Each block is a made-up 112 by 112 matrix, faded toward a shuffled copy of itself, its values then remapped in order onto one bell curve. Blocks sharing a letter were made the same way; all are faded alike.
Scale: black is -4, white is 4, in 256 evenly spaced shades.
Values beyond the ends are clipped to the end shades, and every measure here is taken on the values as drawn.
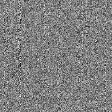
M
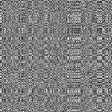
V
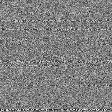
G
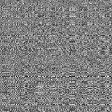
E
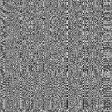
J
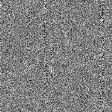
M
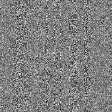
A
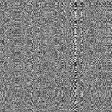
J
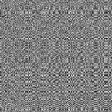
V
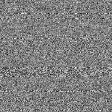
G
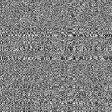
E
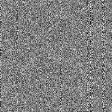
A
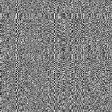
J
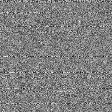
G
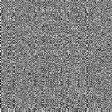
J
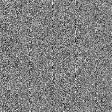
M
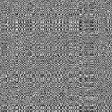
V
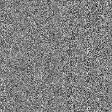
M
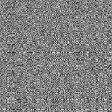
E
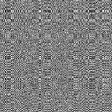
V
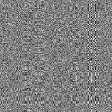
J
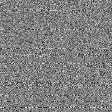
G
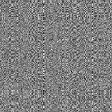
J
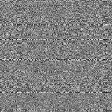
E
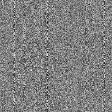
A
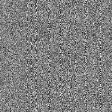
A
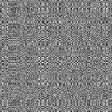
V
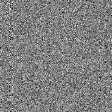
M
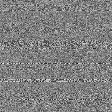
G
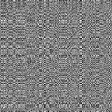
V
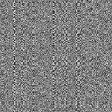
J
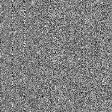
M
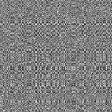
V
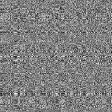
E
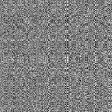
J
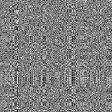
J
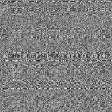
E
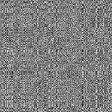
J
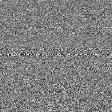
G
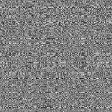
E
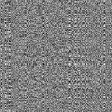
J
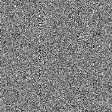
M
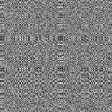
V
